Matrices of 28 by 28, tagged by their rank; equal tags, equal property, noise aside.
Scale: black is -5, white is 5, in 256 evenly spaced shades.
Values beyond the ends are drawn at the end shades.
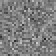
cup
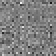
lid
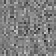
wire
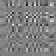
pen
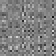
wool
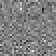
wire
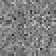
cup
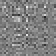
lid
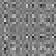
pen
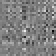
wool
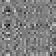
lid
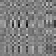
pen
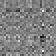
lid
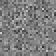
cup
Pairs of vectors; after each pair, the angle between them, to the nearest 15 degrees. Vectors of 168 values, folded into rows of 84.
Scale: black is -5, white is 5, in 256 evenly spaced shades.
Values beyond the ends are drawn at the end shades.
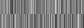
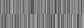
150 degrees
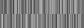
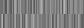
30 degrees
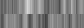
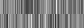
120 degrees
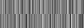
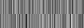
30 degrees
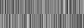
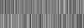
30 degrees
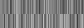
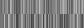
165 degrees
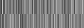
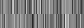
105 degrees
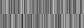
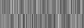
120 degrees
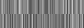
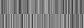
165 degrees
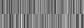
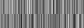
120 degrees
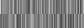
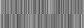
60 degrees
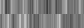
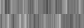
15 degrees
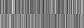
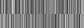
30 degrees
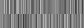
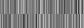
45 degrees
